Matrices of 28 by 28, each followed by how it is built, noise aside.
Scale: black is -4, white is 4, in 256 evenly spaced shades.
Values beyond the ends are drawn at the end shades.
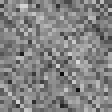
Toeplitz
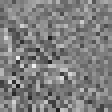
lower triangular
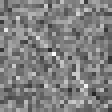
diagonal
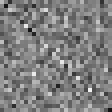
diagonal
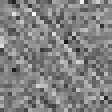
Toeplitz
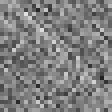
Toeplitz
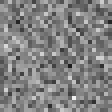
Toeplitz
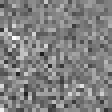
lower triangular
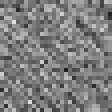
Toeplitz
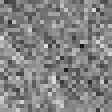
Toeplitz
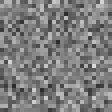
repeating columns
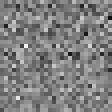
repeating columns
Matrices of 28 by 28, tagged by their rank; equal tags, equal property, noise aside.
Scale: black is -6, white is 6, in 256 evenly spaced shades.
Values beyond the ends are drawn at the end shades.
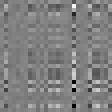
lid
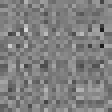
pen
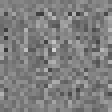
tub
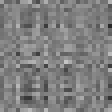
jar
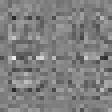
pen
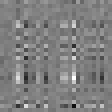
lid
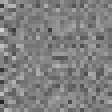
tub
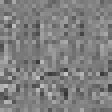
tub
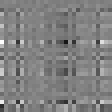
lid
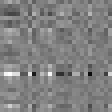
lid
